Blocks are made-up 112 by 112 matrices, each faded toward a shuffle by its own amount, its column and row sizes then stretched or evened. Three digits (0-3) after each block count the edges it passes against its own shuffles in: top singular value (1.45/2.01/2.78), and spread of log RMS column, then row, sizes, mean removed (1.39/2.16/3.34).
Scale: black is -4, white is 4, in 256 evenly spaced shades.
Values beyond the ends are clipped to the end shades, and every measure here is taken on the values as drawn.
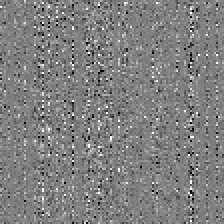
1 3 1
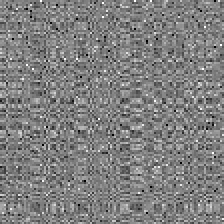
3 1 1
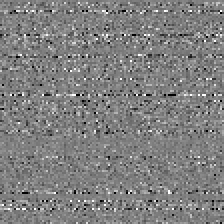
1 1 3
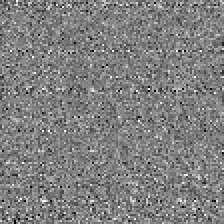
1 1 2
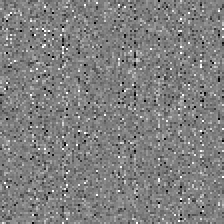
0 2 0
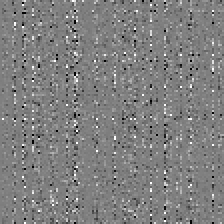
1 3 1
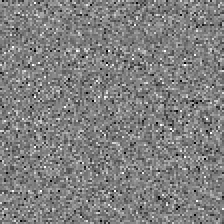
1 0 1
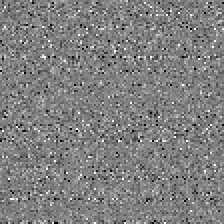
1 0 2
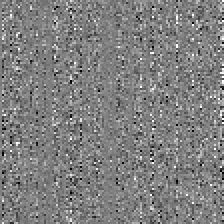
0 3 0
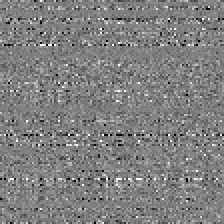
2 1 3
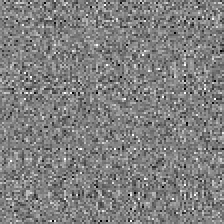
2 1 2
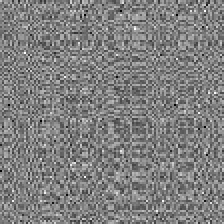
3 1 0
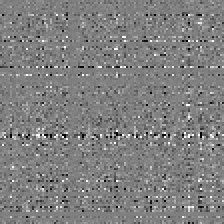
2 2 3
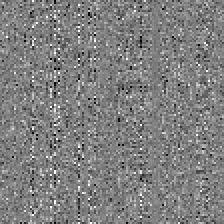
1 3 0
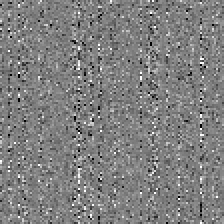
0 3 0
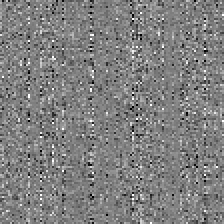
2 3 1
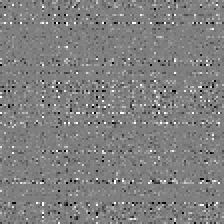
0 2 3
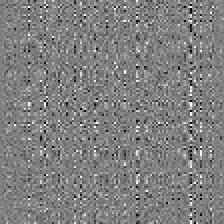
3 3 2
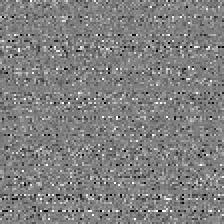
0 0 3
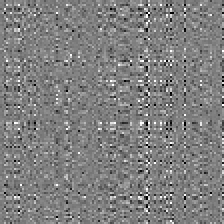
3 3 2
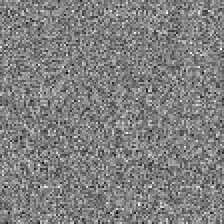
2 0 1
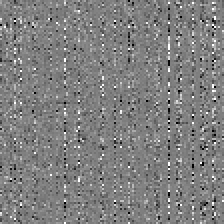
1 3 1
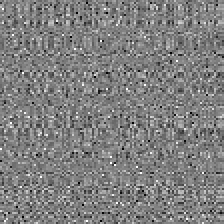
3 0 2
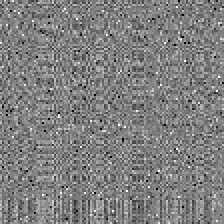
3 1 0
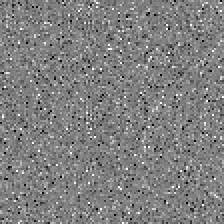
1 0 0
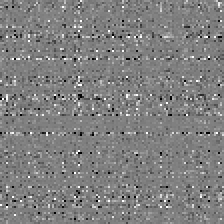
1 2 3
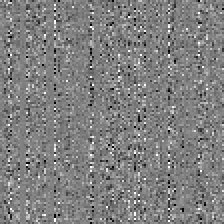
2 3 0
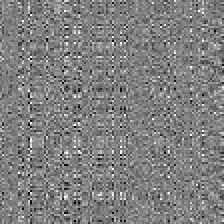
3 3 1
